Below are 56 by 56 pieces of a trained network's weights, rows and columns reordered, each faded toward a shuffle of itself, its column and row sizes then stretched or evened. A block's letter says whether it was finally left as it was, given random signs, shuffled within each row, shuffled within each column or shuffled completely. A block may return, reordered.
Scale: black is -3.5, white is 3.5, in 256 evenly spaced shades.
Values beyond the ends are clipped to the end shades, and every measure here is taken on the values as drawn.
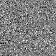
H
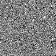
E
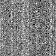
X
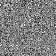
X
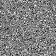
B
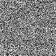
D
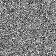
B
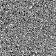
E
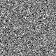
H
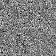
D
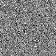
D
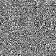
X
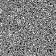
E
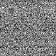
X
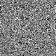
D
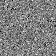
H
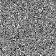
D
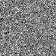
E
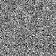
X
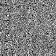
D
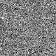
D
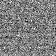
H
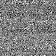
H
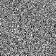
D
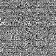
X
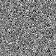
D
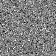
B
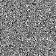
D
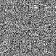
X
